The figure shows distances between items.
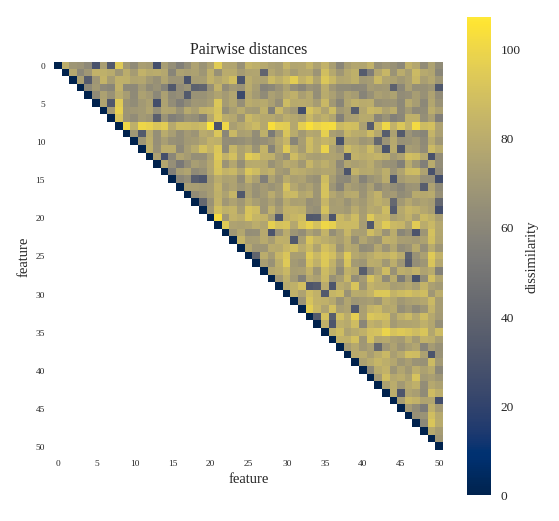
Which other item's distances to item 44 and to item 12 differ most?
49
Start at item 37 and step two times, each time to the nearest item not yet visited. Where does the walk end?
42
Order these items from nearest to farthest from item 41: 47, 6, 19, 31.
31, 19, 6, 47
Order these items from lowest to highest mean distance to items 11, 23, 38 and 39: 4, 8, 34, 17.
4, 17, 34, 8
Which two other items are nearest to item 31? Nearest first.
23, 10
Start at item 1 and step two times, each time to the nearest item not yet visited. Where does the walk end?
27
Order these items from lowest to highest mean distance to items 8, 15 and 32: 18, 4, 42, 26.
18, 4, 26, 42
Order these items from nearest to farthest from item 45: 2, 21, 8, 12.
2, 12, 21, 8
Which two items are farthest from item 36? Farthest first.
8, 21
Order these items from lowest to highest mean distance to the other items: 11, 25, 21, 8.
11, 25, 21, 8
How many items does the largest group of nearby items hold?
6
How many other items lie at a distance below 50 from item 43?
3
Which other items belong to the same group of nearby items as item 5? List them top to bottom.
0, 7, 13
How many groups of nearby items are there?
15
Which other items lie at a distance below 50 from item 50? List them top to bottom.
3, 15, 18, 19, 44
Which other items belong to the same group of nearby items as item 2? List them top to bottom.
4, 17, 24
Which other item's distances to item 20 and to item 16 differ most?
48
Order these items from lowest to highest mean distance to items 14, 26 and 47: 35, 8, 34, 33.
34, 33, 35, 8
